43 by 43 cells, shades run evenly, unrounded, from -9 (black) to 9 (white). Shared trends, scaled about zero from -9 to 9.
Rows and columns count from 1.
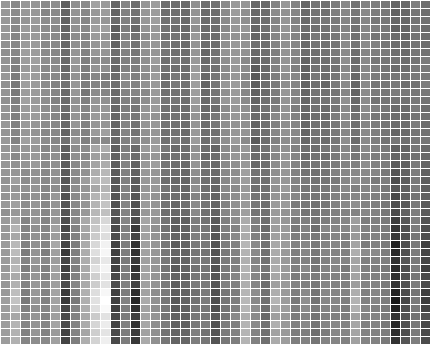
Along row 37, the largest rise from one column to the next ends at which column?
15
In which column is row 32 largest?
11
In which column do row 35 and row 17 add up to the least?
40
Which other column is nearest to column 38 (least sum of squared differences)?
34
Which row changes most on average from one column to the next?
38
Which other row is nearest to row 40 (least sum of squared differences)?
35
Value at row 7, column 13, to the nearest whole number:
0
